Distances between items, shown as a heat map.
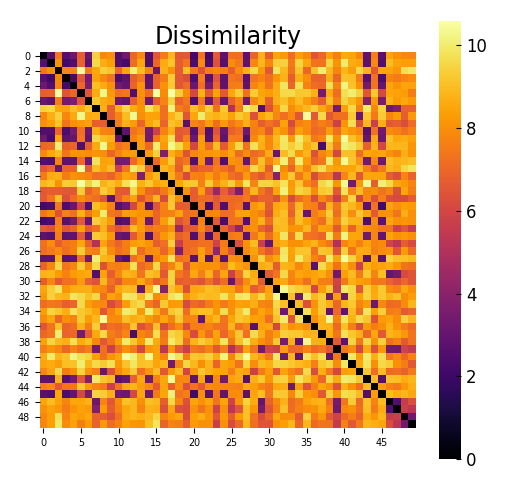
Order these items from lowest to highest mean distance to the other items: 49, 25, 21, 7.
25, 49, 21, 7
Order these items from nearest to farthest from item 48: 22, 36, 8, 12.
8, 36, 22, 12
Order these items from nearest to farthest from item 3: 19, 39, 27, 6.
27, 6, 19, 39
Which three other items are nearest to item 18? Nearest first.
26, 23, 25
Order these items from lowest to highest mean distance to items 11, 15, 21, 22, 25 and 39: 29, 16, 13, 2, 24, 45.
24, 45, 2, 29, 16, 13
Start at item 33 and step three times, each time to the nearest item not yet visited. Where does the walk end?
19
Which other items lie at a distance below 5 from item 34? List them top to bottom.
32, 38, 40
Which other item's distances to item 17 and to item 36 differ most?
28
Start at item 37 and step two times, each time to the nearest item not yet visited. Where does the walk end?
5
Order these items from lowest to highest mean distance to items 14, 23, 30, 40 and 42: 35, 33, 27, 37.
27, 33, 37, 35
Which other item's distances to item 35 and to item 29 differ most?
7
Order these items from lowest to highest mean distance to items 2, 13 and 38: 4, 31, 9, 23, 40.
40, 31, 9, 23, 4
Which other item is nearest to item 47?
46
